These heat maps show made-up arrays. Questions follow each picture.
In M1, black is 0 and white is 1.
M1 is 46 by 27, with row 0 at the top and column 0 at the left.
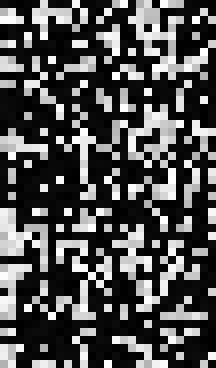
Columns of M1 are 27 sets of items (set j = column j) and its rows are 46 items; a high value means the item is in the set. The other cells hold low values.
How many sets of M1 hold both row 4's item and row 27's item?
1
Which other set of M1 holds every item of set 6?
25
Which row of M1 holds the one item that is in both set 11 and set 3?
28
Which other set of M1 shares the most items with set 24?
21
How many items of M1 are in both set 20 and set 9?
8
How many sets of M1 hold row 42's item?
6
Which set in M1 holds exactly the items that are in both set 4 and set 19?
8
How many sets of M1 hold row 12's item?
7
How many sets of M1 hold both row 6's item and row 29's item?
1
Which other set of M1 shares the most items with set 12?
5
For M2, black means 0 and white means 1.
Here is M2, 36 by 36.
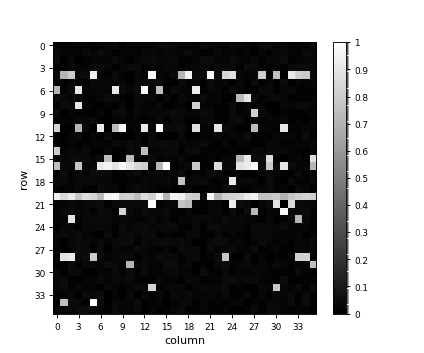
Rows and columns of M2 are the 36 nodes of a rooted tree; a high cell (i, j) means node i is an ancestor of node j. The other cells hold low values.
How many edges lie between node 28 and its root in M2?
2
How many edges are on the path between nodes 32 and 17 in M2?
3
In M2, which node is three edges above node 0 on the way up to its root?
11
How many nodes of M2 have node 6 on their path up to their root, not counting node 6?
6
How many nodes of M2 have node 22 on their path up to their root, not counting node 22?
3
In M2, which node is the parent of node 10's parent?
15
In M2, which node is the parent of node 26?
7
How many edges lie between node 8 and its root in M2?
4
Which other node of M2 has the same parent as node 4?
16
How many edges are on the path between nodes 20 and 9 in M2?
4
